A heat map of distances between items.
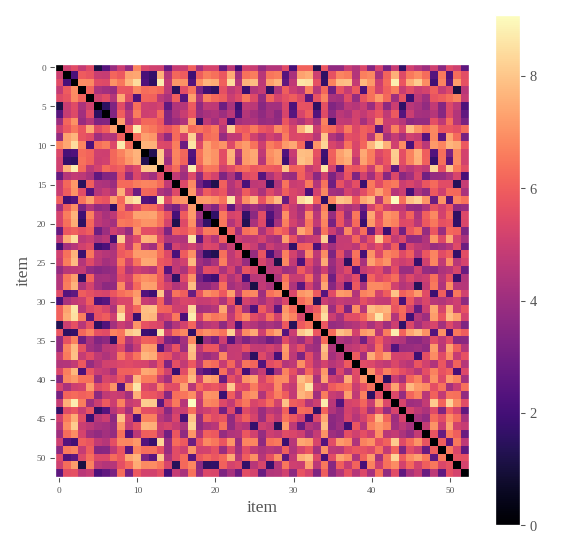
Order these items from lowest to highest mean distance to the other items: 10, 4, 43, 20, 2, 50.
20, 4, 50, 43, 2, 10
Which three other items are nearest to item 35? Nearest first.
18, 7, 22
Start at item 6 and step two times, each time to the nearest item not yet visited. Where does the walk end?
0
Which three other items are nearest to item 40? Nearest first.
42, 21, 0
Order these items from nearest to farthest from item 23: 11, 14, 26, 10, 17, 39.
14, 26, 11, 17, 39, 10
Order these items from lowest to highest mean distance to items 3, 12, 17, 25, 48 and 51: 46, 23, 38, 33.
23, 33, 38, 46
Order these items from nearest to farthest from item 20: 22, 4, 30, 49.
22, 30, 49, 4
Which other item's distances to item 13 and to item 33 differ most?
30
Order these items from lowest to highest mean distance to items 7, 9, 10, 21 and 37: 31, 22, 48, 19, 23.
22, 23, 31, 19, 48
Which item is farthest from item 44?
10
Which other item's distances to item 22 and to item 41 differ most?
8
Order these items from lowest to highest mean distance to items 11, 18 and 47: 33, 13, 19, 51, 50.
33, 50, 51, 19, 13
